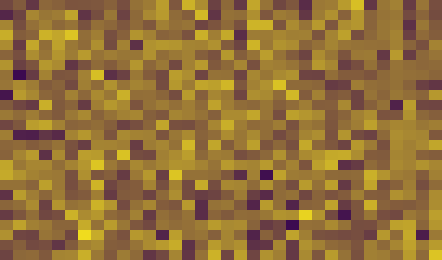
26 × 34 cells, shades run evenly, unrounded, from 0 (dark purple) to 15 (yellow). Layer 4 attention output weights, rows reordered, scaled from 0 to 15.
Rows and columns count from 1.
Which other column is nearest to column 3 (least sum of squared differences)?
5
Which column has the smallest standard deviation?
30
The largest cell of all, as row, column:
24, 7
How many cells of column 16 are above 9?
6
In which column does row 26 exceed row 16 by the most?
34
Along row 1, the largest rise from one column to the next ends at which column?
20
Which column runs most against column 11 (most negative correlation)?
13
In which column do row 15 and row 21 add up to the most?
15
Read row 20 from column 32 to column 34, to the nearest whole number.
9 6 9
